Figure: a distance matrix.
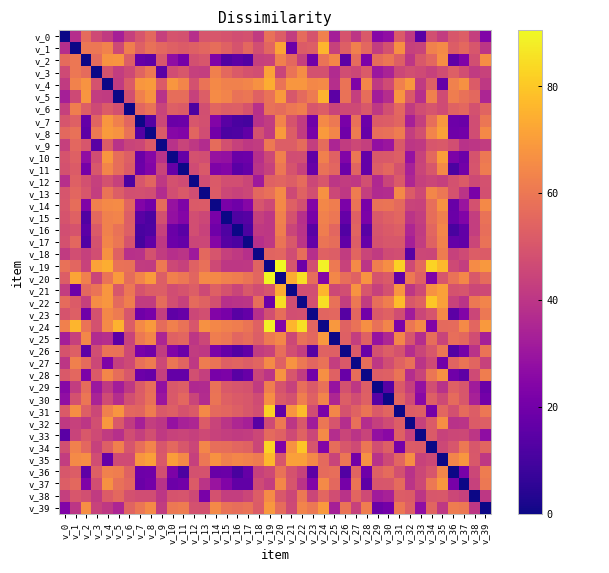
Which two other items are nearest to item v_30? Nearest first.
v_29, v_39
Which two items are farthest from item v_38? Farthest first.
v_19, v_22
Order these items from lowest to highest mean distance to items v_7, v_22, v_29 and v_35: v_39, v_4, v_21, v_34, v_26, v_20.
v_26, v_39, v_4, v_21, v_34, v_20
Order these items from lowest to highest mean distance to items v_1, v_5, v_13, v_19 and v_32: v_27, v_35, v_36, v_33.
v_33, v_36, v_27, v_35
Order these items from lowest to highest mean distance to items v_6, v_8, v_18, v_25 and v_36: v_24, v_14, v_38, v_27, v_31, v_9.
v_14, v_9, v_38, v_27, v_31, v_24
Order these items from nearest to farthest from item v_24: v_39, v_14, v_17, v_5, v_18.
v_18, v_17, v_14, v_39, v_5
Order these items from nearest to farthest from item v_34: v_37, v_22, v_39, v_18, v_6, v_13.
v_18, v_6, v_39, v_37, v_13, v_22
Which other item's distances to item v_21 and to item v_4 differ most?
v_35
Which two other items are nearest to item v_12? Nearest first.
v_6, v_18
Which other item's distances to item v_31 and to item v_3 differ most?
v_9
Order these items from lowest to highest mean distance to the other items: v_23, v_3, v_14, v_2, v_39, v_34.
v_23, v_2, v_14, v_3, v_39, v_34
